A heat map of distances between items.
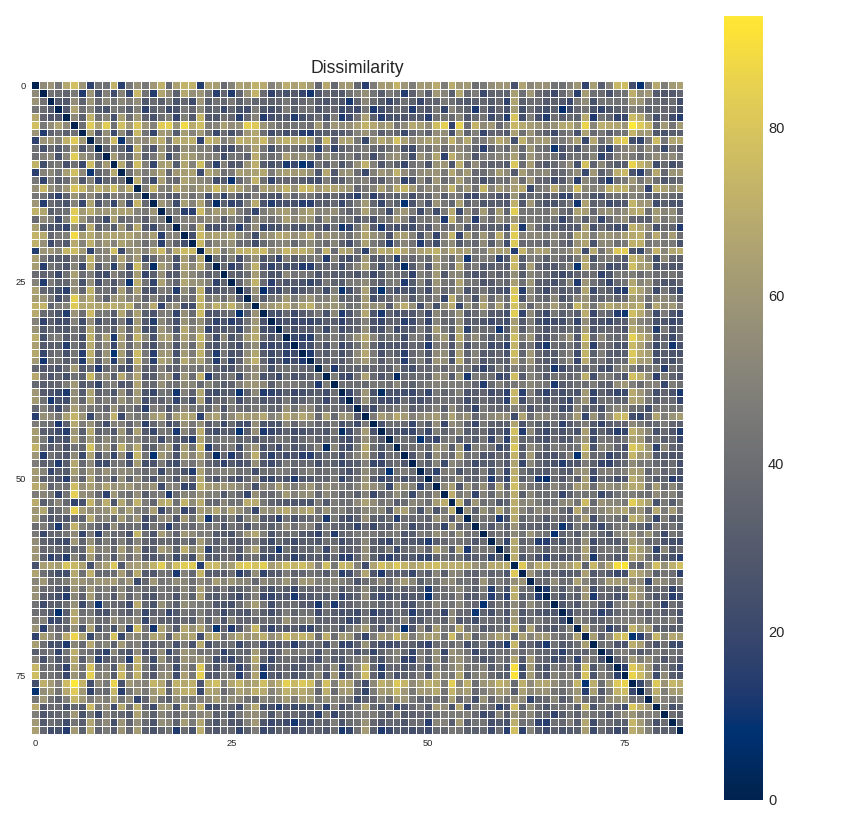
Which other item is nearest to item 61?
21
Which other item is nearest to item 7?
11
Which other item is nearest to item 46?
37
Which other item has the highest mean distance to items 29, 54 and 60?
61
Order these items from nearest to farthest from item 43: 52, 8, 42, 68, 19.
52, 68, 8, 42, 19
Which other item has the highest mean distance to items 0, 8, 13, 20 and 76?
5
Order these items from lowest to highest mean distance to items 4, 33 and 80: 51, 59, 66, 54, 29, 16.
29, 66, 59, 51, 16, 54
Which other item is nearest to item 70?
76
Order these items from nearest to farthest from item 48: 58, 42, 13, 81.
58, 81, 42, 13
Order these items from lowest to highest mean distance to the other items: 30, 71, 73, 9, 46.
30, 71, 73, 46, 9
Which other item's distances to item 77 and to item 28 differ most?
0
